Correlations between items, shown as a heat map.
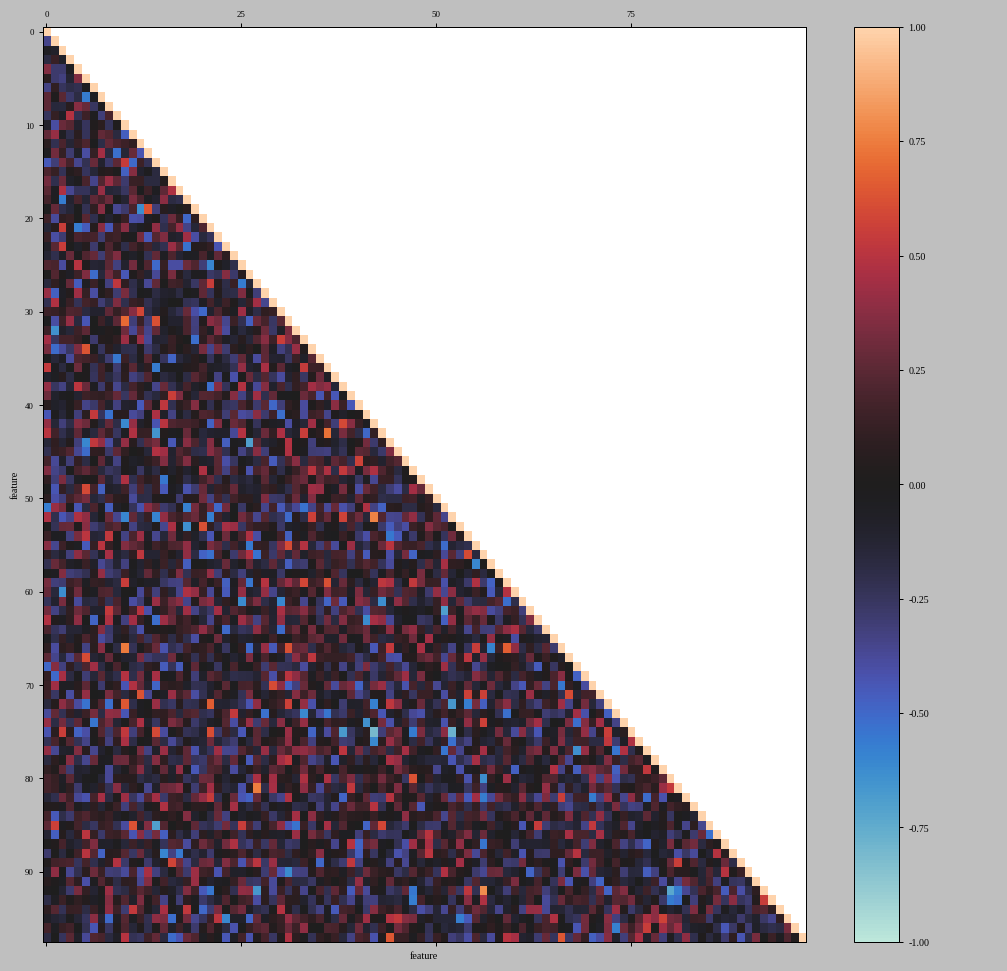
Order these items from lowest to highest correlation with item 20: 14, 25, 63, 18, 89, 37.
18, 25, 63, 14, 37, 89
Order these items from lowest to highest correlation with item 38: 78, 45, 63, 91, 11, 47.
45, 78, 91, 11, 63, 47
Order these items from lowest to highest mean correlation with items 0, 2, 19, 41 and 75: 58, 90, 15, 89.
15, 89, 90, 58
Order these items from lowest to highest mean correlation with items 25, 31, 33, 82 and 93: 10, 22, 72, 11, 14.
11, 22, 14, 72, 10
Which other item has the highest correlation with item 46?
40
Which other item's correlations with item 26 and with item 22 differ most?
95
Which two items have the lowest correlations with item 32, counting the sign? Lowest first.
1, 85
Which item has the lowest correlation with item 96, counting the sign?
73
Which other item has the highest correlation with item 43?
36
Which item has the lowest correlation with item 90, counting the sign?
31
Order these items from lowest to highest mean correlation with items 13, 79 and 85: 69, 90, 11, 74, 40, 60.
60, 69, 40, 74, 90, 11
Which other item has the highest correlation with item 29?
70
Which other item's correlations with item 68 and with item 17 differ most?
88
